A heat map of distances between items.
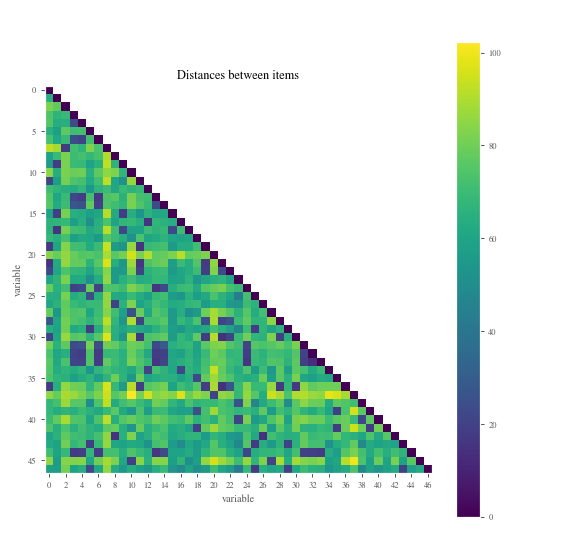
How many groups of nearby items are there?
11
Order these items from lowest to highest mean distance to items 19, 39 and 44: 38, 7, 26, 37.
26, 38, 7, 37
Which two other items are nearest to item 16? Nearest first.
12, 34
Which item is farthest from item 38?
7
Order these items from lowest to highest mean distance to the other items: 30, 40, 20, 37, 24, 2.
24, 30, 40, 2, 20, 37
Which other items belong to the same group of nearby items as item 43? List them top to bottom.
5, 25, 29, 46
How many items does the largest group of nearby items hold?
10
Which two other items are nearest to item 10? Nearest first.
45, 27
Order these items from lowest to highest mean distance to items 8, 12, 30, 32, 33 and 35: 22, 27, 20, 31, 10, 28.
31, 22, 28, 27, 10, 20
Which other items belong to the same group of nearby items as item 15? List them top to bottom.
1, 9, 17
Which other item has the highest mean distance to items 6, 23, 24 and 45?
37
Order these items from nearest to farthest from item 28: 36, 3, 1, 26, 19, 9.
36, 19, 9, 1, 26, 3
